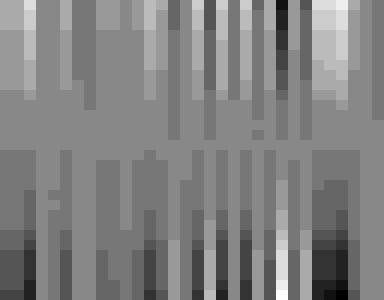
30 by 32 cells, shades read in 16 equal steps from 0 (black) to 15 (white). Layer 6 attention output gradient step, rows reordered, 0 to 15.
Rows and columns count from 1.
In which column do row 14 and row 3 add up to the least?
24
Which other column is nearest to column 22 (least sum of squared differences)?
15
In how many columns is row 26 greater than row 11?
7
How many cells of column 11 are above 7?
23
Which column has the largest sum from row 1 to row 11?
29
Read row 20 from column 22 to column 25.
8 7 9 7
